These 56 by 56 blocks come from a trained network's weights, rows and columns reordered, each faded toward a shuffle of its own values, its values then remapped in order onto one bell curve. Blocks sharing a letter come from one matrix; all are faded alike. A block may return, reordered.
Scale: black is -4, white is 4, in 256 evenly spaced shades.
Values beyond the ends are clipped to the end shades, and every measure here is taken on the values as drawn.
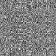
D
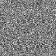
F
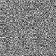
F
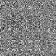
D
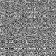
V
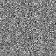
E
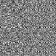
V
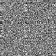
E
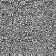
E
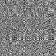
V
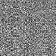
E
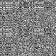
V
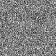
E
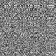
V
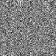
D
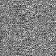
D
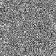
E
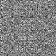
E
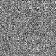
E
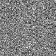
E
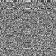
V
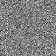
E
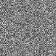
D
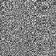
D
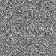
D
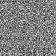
D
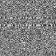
F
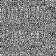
D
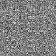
D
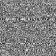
F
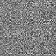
D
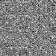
D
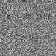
E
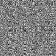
E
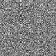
E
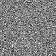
E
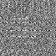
V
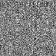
E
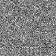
F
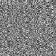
D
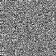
E
